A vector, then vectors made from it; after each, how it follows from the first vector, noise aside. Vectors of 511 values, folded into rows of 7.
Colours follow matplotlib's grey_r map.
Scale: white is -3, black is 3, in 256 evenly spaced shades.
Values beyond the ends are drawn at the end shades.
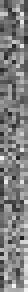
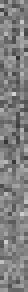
wrapped around, negated, shrunk.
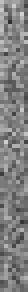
reversed, shrunk.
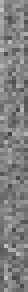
reversed, shrunk.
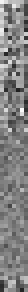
reversed, partly zeroed.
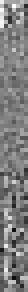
reversed, partly zeroed.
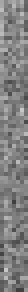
reversed, shrunk.
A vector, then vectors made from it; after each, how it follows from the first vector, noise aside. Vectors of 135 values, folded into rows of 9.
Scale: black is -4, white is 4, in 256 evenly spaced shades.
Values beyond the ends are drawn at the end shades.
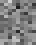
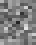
wrapped around, negated.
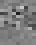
reversed, partly zeroed.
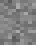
negated, shrunk.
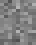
negated, shrunk.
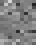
partly zeroed.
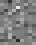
negated, partly zeroed.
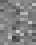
negated, partly zeroed.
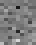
partly zeroed.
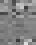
reversed, partly zeroed.
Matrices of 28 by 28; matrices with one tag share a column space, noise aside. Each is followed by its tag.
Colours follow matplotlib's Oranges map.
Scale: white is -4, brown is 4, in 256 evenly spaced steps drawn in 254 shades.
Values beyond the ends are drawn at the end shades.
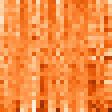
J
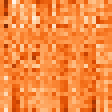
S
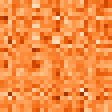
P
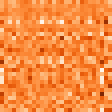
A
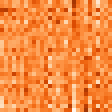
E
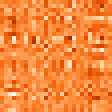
P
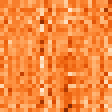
E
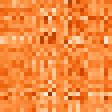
P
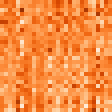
E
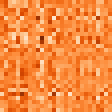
P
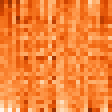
J
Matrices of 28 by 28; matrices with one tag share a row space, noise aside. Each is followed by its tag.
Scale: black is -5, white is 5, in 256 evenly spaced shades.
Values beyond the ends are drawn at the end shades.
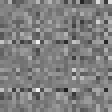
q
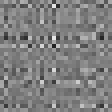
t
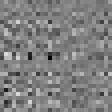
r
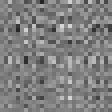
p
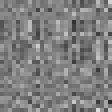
q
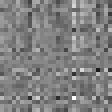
q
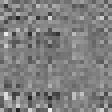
r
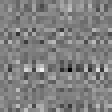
p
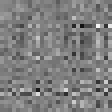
q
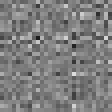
q
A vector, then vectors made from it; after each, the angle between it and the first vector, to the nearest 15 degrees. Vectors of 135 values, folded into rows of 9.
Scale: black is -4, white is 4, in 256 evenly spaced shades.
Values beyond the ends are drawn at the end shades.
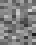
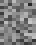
90 degrees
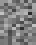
75 degrees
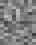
30 degrees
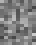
150 degrees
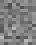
90 degrees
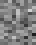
15 degrees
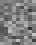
135 degrees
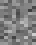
165 degrees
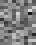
30 degrees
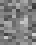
135 degrees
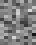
15 degrees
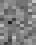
60 degrees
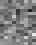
150 degrees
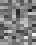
165 degrees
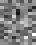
165 degrees
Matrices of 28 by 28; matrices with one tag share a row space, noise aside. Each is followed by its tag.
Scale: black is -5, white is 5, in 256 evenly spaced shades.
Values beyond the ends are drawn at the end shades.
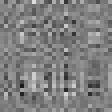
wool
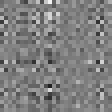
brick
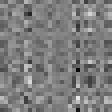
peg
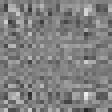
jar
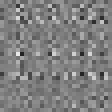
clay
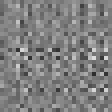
clay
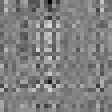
brick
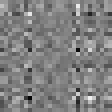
peg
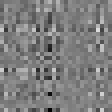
brick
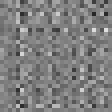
clay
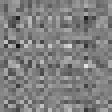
jar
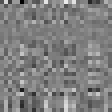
wool
